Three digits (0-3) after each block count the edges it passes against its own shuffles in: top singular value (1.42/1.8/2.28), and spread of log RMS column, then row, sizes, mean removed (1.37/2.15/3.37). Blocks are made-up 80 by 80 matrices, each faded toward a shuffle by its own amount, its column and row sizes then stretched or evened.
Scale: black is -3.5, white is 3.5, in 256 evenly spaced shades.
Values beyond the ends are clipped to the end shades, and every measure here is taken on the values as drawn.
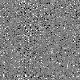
2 1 1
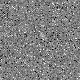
1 0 0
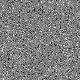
0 1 0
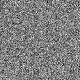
1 0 0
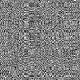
3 1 1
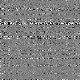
2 1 3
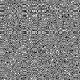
3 0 1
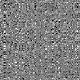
3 2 1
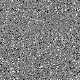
0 1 1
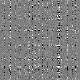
3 3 2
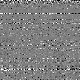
3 0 3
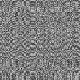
3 1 0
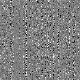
1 3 0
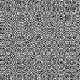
3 0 0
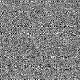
2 0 2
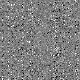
0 2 1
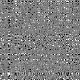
3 1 2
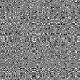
3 0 2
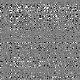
0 2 3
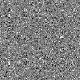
2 1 1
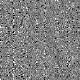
2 2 1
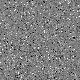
0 0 0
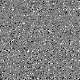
0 1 2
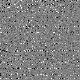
0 1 2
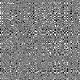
3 2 2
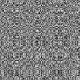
3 2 2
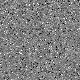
0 0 1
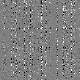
1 3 1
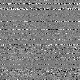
2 0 3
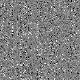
0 2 0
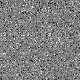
2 0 1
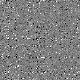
2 1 1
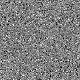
1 0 1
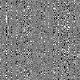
2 3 1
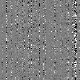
2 3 1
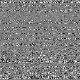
1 0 3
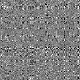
3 2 2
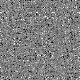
1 1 1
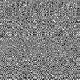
3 0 2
